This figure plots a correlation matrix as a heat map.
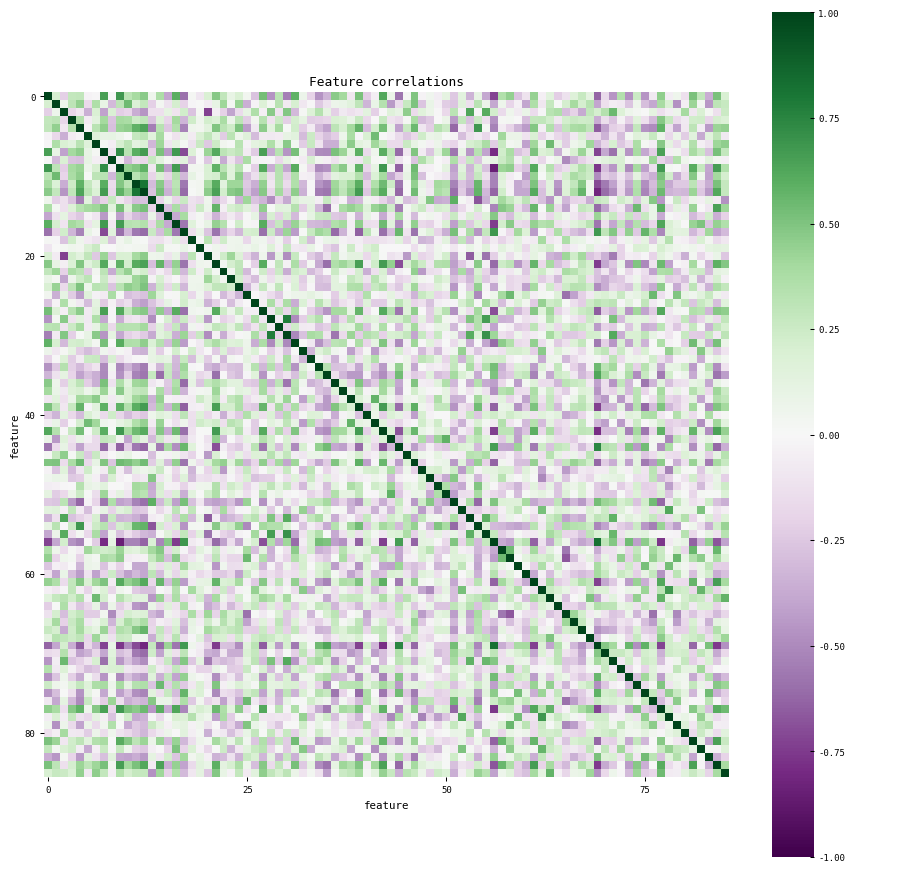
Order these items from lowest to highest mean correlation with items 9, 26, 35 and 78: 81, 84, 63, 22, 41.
41, 84, 81, 63, 22
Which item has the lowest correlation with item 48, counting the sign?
62
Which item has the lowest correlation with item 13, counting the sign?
54
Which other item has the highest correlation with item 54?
4
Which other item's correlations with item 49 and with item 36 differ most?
30
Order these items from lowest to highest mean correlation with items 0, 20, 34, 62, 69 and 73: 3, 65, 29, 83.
29, 3, 65, 83
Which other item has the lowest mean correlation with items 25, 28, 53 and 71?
20
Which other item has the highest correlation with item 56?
69
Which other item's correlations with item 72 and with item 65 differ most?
58
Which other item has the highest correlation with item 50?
43
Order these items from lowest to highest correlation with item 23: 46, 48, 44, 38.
44, 48, 46, 38
